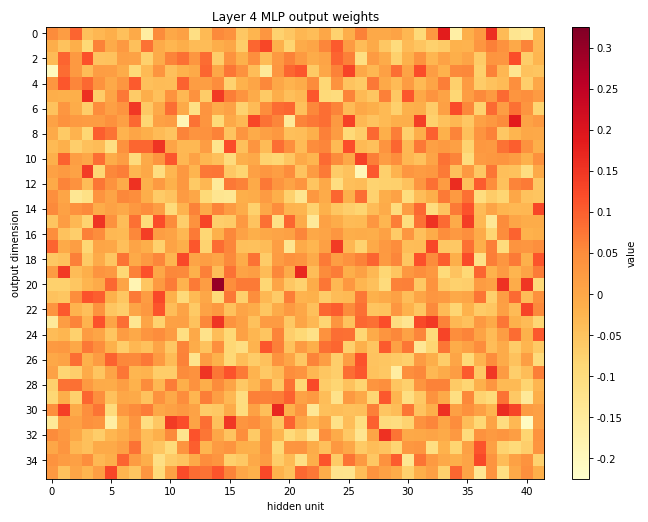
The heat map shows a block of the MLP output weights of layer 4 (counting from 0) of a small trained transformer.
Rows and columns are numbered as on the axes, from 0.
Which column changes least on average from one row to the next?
17
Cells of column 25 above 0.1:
3
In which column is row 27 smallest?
29
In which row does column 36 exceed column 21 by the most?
34
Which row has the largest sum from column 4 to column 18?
35
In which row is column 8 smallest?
0
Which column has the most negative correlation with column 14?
7
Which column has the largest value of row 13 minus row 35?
24
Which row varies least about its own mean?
16
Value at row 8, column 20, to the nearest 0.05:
-0.05
